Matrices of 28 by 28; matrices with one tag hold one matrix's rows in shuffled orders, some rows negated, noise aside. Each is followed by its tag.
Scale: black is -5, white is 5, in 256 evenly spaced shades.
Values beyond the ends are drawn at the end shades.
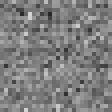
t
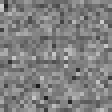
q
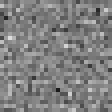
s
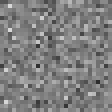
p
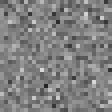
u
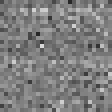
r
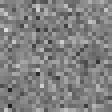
p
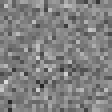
p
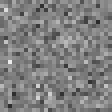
p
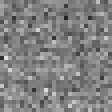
q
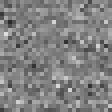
s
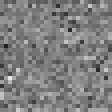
s
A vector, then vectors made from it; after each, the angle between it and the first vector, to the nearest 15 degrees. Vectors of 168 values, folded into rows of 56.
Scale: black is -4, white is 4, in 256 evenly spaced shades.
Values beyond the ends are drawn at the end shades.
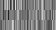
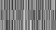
120 degrees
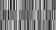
30 degrees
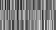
120 degrees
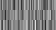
90 degrees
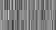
150 degrees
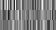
45 degrees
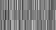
60 degrees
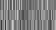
45 degrees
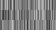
45 degrees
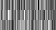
120 degrees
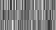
30 degrees
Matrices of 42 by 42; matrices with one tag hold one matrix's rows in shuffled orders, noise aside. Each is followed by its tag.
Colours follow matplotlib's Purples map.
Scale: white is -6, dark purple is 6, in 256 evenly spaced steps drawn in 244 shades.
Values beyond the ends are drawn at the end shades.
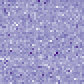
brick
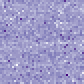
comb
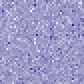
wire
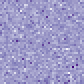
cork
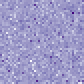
wire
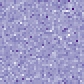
cork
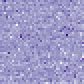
comb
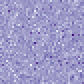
wire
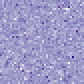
cork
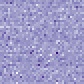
brick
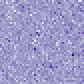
wire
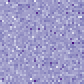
wire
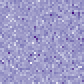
wire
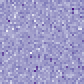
wire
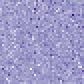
wire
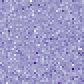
wire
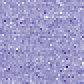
comb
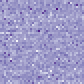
brick
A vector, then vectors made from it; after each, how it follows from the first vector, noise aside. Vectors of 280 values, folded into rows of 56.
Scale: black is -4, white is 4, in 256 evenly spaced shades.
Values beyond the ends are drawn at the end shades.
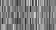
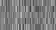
reversed, shrunk.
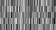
wrapped around.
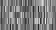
wrapped around.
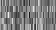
wrapped around.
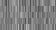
reversed, shrunk.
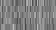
shrunk.
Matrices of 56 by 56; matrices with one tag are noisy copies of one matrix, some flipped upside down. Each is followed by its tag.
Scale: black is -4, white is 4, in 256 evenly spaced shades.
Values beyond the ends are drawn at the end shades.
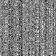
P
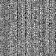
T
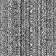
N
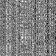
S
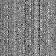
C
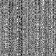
P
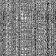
S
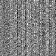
T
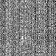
S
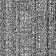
S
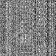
S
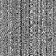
N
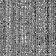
S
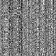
P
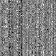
P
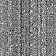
N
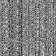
P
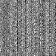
T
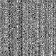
P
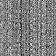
N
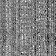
S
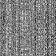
S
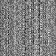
C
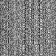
C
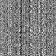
N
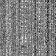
S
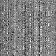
C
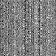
C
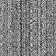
N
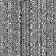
N
